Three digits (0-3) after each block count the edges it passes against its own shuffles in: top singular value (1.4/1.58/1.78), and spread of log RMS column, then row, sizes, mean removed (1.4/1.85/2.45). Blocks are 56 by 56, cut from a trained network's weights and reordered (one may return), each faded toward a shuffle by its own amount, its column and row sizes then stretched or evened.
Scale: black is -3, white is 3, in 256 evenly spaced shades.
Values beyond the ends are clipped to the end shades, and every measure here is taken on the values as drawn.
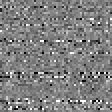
1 1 3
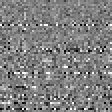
1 1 3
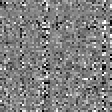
1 3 3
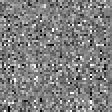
0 2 2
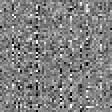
3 3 1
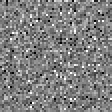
0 1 1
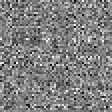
2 1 2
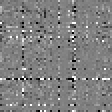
3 3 3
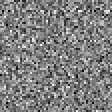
2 0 0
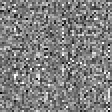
1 2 0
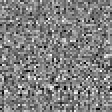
1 0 2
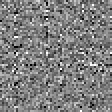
2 2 1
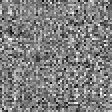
2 1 0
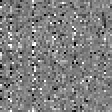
0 3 1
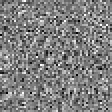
2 0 1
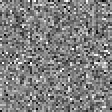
1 1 0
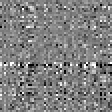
3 3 3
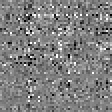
0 2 3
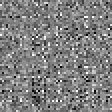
1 2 3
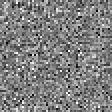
0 2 0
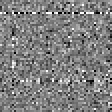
3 1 2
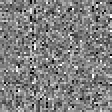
0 2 0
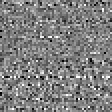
0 0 3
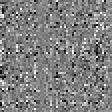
0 3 2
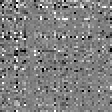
1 3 3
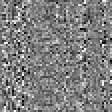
2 3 0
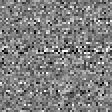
1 0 3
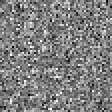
0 1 0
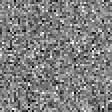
1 2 1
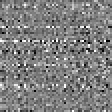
3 2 3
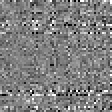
3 2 3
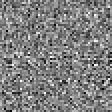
2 1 1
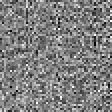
3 2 0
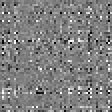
2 3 3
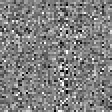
1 3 1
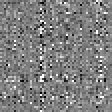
1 3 2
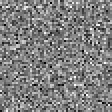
0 0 1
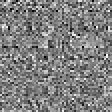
3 0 2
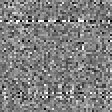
3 0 2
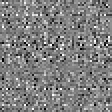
0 2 3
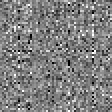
2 3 0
